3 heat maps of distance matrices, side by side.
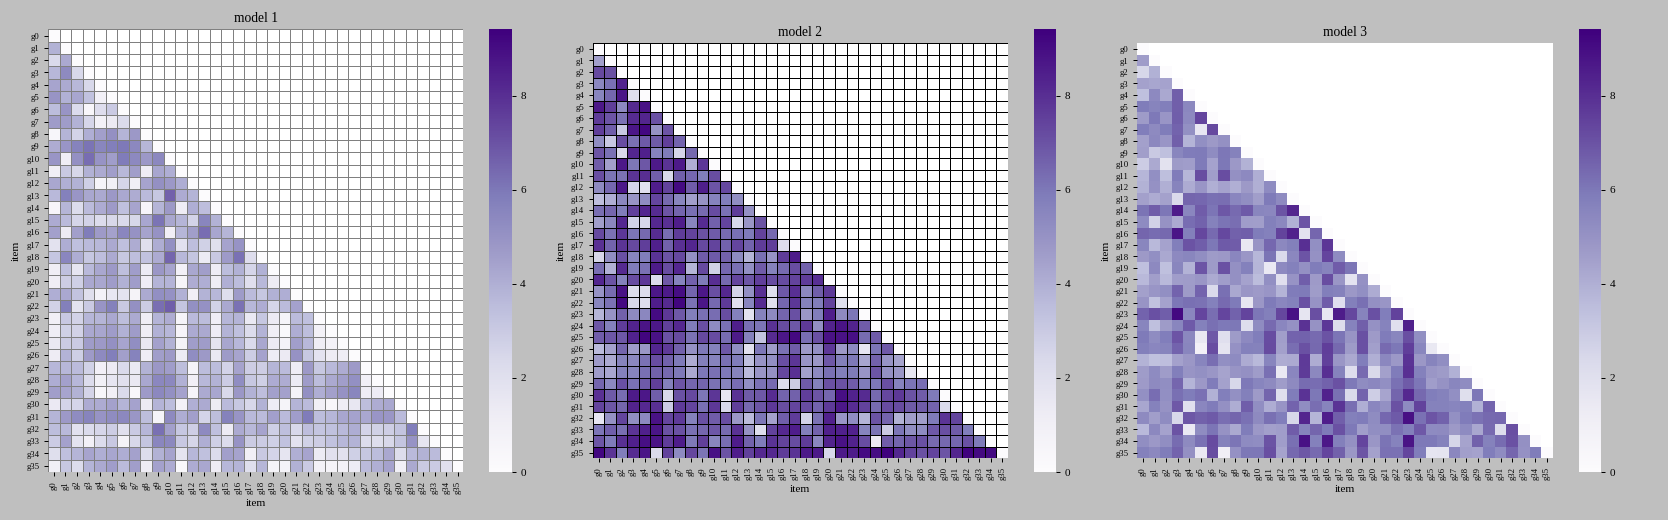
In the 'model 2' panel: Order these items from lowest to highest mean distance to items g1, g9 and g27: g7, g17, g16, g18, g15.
g7, g18, g15, g16, g17
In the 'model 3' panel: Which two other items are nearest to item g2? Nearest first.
g10, g0
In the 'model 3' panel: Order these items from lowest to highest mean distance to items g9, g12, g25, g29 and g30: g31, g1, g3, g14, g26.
g26, g1, g31, g3, g14
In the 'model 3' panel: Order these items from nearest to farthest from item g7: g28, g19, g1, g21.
g28, g1, g21, g19
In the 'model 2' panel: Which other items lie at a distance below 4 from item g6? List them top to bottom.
g11, g30, g31
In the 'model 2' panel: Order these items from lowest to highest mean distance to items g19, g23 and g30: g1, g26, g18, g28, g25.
g26, g1, g28, g18, g25
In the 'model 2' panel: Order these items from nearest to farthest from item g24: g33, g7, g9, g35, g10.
g10, g33, g9, g7, g35
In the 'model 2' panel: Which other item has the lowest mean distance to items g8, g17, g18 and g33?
g13
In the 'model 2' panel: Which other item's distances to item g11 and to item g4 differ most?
g30
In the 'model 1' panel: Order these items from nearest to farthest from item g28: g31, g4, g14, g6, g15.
g4, g6, g15, g14, g31
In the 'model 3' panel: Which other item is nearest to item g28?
g12
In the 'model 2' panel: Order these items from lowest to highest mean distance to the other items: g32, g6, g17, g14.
g32, g14, g6, g17
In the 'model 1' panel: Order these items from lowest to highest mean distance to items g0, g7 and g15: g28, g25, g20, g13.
g28, g20, g25, g13
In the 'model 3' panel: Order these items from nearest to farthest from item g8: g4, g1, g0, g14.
g4, g0, g1, g14
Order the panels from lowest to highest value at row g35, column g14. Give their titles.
model 1, model 3, model 2
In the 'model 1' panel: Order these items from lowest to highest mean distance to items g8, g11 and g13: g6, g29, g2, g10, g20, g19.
g20, g19, g2, g6, g29, g10
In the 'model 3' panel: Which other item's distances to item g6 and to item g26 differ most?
g5
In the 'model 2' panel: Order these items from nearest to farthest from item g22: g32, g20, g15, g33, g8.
g15, g32, g8, g20, g33
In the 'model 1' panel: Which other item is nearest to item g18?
g13
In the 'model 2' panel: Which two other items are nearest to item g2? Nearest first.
g9, g7
